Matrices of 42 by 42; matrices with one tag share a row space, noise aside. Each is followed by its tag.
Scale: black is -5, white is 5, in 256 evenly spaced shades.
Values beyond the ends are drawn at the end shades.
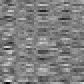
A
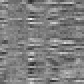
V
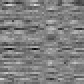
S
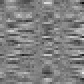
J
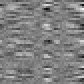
J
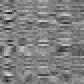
A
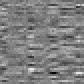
V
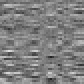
S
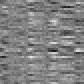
V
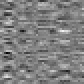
A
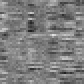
V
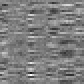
V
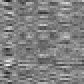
A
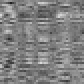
A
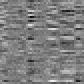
V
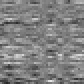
S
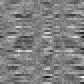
J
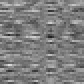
S
